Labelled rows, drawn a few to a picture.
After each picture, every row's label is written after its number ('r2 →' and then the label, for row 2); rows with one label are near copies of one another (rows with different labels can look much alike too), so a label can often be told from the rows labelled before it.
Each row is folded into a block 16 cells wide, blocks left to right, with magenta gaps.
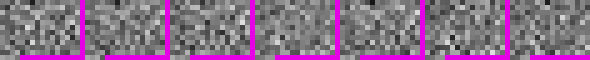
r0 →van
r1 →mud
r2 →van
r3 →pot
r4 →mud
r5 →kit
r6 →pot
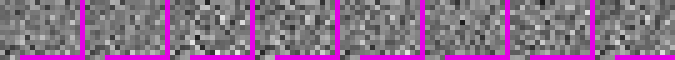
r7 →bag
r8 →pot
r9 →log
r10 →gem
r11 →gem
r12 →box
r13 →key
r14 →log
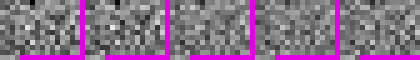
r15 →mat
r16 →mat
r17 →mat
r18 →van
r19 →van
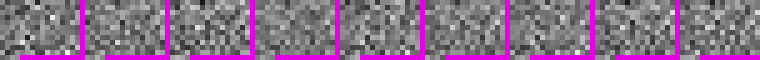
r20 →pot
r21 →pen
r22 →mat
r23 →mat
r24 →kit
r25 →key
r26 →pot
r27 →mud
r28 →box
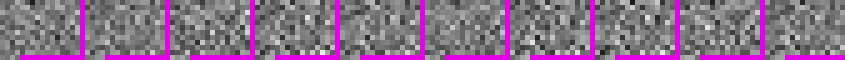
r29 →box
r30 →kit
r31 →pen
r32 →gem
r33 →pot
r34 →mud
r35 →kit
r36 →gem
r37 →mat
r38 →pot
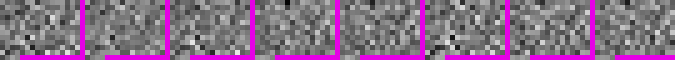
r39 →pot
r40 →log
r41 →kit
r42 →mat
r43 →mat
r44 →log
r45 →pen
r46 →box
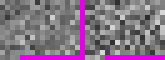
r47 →pot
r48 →pen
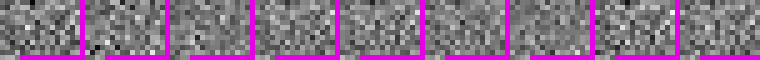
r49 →mat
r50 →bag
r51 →log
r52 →mud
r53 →mud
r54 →pen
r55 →kit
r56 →key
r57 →van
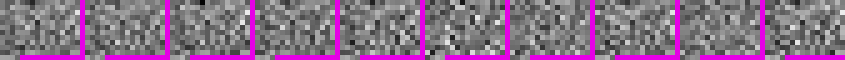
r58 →mud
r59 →pen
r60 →mud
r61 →key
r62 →van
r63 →log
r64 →gem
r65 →pen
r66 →pot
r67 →pen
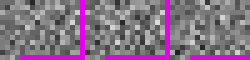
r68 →box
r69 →box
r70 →bag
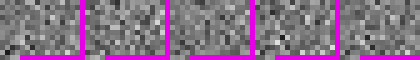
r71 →bag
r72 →box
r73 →mud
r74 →pot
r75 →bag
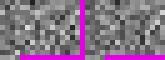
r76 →van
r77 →key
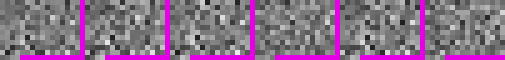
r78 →bag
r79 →kit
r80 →bag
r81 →box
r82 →kit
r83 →van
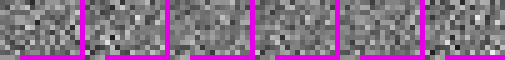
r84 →mat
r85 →pot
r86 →kit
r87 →log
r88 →van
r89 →gem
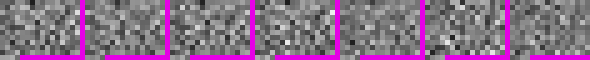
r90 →box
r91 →key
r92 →key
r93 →pen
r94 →van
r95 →gem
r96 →gem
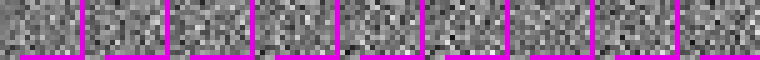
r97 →bag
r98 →van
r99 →van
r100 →gem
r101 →gem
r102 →log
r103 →box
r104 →gem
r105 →box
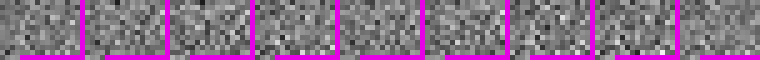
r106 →bag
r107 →box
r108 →mud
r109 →pot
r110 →box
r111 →pen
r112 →log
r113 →kit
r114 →pot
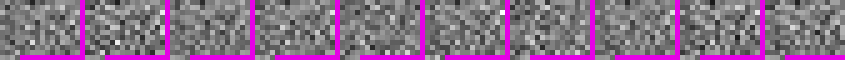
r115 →van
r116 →pen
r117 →mat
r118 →pen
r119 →log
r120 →mud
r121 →gem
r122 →mud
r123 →key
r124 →mat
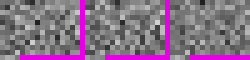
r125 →pen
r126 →key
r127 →mat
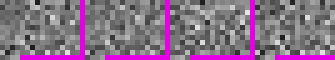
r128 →bag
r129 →log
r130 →pen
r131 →pot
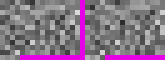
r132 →pen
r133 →pen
